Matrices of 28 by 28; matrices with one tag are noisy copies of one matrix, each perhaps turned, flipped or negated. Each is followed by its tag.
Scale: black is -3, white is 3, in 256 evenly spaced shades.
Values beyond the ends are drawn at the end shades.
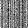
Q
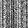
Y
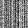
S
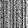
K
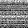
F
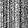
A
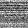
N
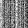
F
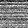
K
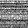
A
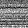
A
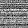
S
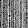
Q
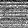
K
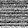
K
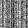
Y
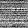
Q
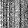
A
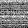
F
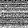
F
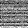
K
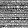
Q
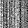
A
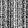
Y
